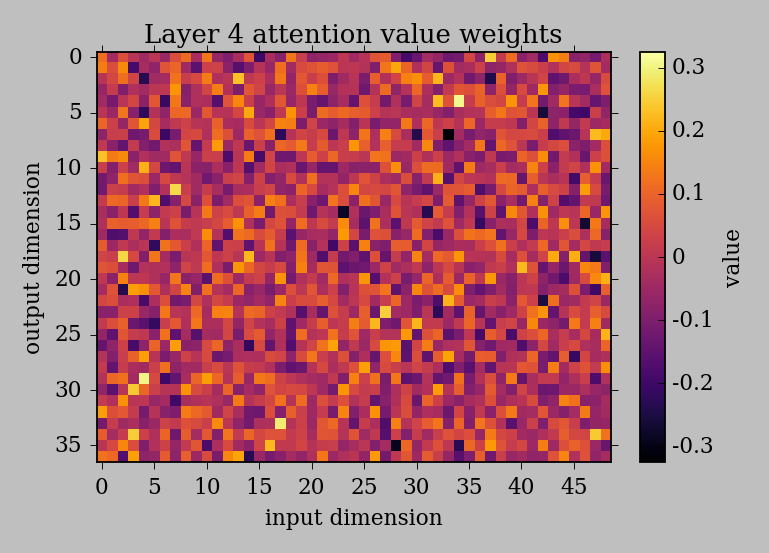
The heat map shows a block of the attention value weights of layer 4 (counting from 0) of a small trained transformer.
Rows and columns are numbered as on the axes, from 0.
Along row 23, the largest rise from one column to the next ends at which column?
27
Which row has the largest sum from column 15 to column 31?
8
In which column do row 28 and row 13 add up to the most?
25
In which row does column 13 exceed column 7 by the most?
31
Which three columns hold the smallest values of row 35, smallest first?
28, 34, 10
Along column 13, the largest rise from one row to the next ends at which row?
2
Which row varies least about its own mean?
6
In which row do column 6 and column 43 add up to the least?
7
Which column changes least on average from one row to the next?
20
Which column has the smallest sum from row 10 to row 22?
36
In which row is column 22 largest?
26
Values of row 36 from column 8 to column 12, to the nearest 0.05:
0.1 -0.05 0.05 -0.1 0.15
